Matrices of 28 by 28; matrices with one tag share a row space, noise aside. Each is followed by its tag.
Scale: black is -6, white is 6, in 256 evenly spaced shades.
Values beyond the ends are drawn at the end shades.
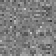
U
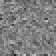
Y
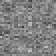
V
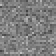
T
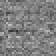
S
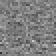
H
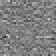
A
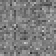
U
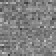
T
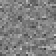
H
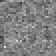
Y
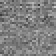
T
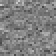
V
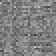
U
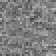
H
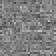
U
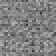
T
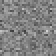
Y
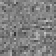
U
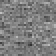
V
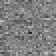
V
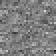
H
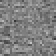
V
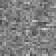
H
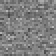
S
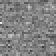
S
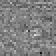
U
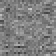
V
